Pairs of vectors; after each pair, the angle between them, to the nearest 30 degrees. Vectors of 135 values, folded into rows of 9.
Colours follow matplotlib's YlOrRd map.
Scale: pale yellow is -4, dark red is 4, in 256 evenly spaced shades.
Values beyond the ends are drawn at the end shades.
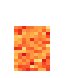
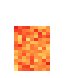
60 degrees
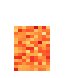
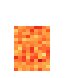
60 degrees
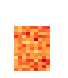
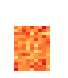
60 degrees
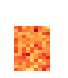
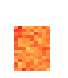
90 degrees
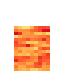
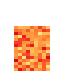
60 degrees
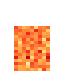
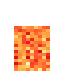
30 degrees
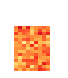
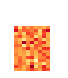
120 degrees
